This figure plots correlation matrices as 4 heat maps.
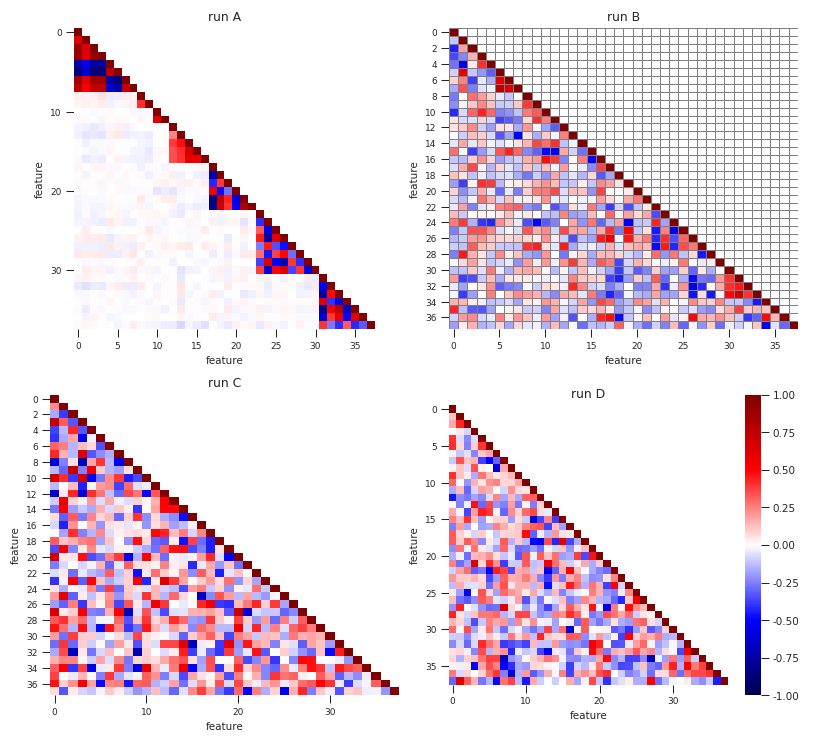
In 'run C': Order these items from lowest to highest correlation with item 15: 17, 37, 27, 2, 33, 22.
22, 17, 33, 27, 37, 2
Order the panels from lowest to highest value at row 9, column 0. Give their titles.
run B, run C, run A, run D
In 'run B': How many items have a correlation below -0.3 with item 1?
4
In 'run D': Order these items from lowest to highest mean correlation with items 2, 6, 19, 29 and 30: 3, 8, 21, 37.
8, 3, 21, 37
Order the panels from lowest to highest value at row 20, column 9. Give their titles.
run D, run C, run A, run B
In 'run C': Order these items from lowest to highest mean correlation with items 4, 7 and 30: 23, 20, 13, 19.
19, 13, 20, 23
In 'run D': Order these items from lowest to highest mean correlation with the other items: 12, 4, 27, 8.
12, 8, 27, 4
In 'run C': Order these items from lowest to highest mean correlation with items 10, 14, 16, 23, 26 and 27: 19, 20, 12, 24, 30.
19, 24, 30, 12, 20
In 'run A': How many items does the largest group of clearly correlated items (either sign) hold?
8
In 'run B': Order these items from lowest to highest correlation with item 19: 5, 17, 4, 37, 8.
5, 37, 8, 17, 4
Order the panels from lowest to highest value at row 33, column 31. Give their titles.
run A, run D, run C, run B
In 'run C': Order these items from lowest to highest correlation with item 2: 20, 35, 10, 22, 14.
10, 22, 14, 35, 20
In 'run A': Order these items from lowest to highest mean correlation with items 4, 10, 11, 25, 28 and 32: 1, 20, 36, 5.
1, 20, 36, 5
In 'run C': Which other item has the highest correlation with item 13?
1
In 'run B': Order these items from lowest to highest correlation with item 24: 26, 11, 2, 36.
26, 11, 2, 36
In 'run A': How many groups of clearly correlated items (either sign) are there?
7
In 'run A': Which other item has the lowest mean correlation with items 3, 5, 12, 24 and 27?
26
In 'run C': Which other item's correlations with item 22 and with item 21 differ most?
37
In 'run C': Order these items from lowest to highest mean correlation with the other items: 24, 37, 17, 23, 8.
8, 37, 24, 23, 17
